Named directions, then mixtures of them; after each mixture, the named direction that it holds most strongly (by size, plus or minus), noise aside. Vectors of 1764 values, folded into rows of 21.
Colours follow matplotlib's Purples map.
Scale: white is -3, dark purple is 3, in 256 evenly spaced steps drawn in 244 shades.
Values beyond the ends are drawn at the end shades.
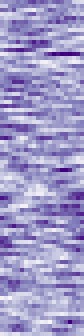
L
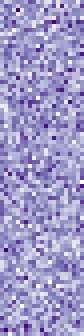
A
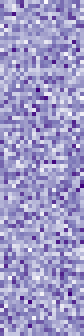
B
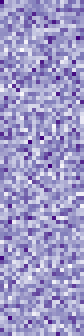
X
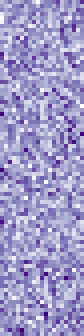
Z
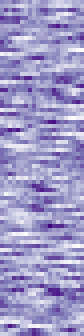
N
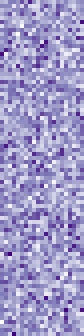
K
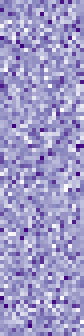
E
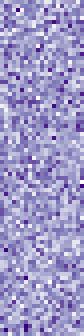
A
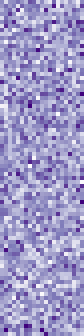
A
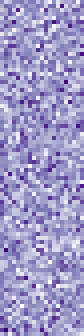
A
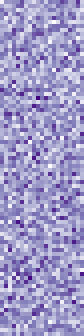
X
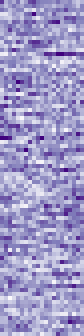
L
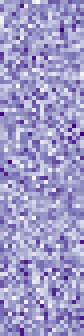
Z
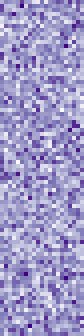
B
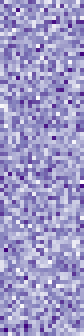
A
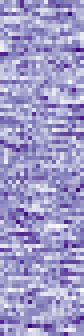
N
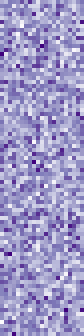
K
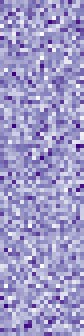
E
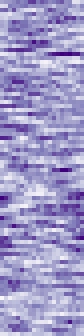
L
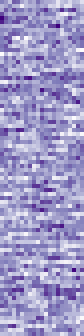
N
